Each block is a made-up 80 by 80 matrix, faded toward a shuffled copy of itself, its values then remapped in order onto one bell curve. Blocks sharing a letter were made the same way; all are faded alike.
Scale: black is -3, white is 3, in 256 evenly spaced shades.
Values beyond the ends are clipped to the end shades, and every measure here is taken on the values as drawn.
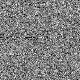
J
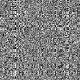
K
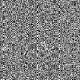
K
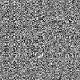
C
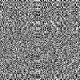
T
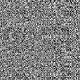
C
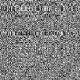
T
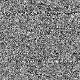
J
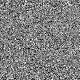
J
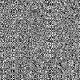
C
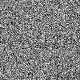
J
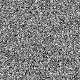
J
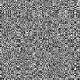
T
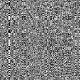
K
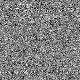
J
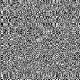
T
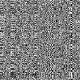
K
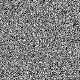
J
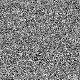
J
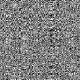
C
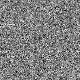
J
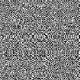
T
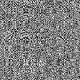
C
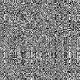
K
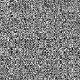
C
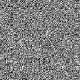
C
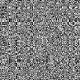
K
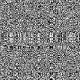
T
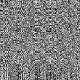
K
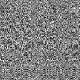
C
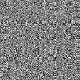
C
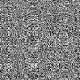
C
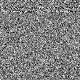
J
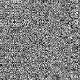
C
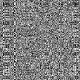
K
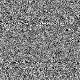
J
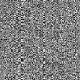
K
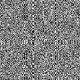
K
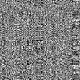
C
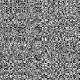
T
